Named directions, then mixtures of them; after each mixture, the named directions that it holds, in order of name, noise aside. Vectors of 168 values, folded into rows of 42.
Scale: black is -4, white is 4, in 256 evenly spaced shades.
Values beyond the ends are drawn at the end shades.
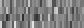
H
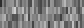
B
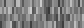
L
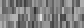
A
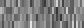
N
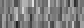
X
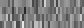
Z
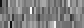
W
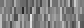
L, X.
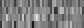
H.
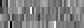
W.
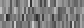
H, N, X.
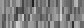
A, W, X.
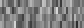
A, H, N.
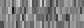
L, Z.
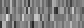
H.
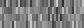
A, N.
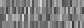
B, H.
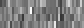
A, L, W.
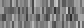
B, N.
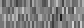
A, N, X.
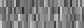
B, L, X.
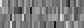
A, B, W.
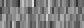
L, N, X.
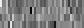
W.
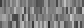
B, Z.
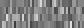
B, H.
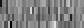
W.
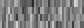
X.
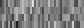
W, X.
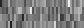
A, W.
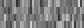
L, N, X.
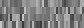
B, Z.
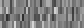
H.
